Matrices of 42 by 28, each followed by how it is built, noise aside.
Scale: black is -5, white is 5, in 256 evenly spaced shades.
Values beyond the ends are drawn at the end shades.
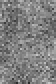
smooth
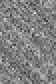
Toeplitz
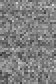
blocks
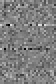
uneven rows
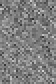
Toeplitz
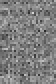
blocks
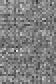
blocks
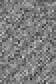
Hankel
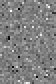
sparse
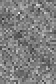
Toeplitz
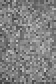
smooth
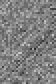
Hankel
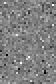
sparse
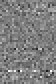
uneven rows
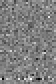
uneven rows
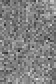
smooth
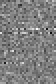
uneven rows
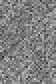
Hankel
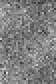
smooth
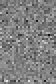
uneven rows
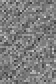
Hankel
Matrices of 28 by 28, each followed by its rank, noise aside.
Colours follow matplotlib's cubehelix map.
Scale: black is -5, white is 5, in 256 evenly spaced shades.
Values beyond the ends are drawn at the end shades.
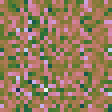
four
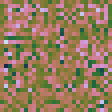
eight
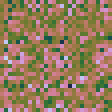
six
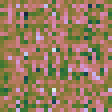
six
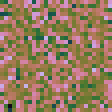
eight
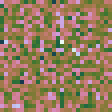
six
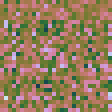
six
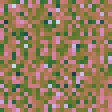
eight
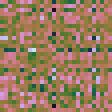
four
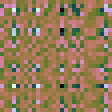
two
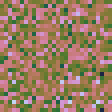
eight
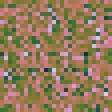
eight
